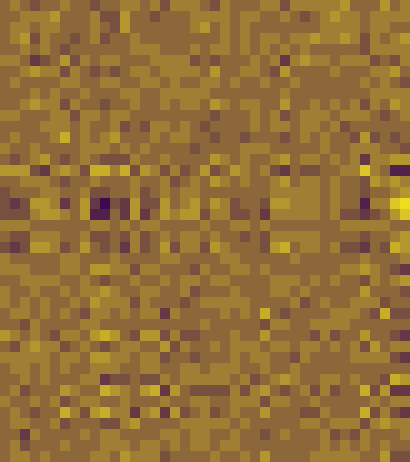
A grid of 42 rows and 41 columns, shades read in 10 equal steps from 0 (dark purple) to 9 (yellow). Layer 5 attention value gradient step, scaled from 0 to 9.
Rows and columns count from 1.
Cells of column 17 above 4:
18
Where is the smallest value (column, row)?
11, 19
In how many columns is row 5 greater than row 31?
18
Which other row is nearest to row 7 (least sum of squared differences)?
10
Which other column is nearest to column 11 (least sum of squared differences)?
37
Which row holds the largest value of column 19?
20
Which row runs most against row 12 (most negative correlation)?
21
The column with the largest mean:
5
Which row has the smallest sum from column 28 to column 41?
16
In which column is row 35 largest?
40
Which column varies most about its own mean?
41
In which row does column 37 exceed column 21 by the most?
36
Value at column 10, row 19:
2
